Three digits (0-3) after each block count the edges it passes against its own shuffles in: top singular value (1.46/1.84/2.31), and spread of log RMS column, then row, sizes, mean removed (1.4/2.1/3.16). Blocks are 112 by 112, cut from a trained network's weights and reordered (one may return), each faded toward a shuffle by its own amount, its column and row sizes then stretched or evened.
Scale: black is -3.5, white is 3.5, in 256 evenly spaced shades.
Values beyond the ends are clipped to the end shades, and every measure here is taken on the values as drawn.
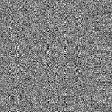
3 2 1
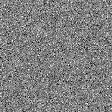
1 0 0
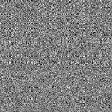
3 1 2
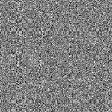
3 2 0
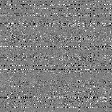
2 2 3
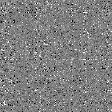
0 2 2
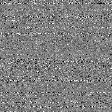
0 0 3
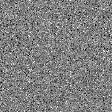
0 1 0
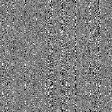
2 3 0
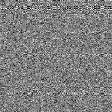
3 0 2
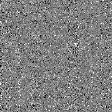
1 2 1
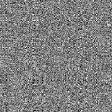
3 2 1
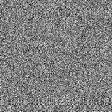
3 0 1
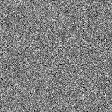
2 0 0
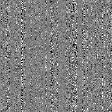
1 3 0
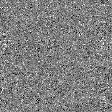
0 1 1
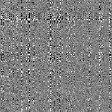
2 3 2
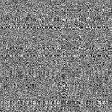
3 1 2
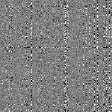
2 3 1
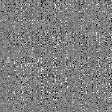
1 3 2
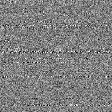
2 0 2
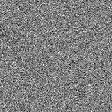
2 0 0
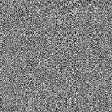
3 2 1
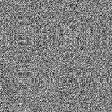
3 1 0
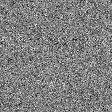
0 0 0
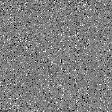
0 2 1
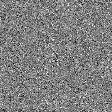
0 1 0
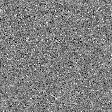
0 0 1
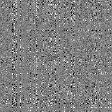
0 3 2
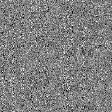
1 2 0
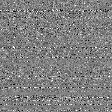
1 0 3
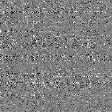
0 2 3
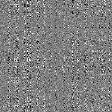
1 3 2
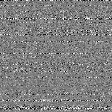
2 0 3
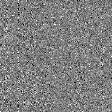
1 2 1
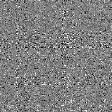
2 2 2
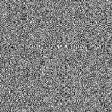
3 1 1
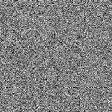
2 0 1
